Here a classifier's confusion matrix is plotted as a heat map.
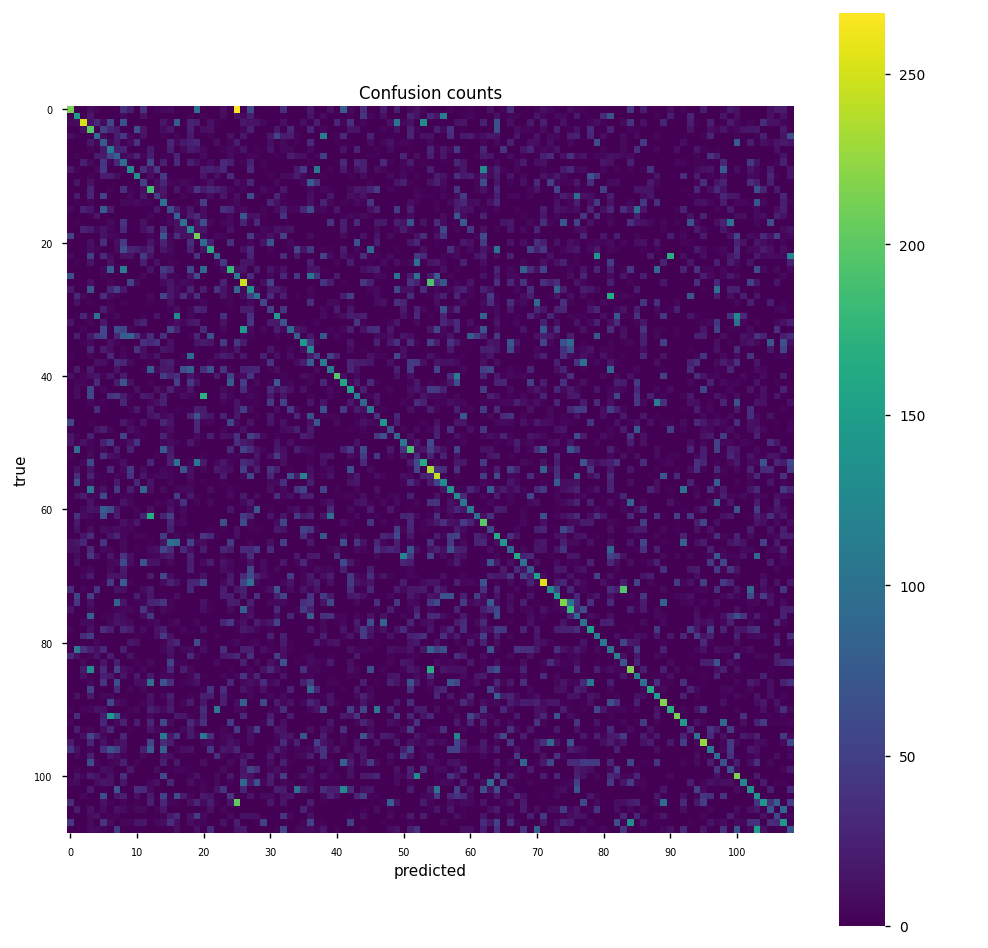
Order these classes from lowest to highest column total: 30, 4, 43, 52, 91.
91, 4, 43, 30, 52
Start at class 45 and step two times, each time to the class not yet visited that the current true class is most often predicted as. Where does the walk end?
77
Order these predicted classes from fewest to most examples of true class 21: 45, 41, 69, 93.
93, 41, 69, 45
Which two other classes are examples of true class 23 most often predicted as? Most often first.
52, 81
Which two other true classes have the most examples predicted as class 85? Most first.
15, 48
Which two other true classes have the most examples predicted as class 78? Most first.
86, 10
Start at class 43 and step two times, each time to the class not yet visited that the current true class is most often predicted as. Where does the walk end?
30
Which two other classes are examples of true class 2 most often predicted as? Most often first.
53, 49
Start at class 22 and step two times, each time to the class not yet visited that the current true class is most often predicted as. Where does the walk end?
46
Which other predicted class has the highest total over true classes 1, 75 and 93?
56
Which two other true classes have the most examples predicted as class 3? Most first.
84, 57
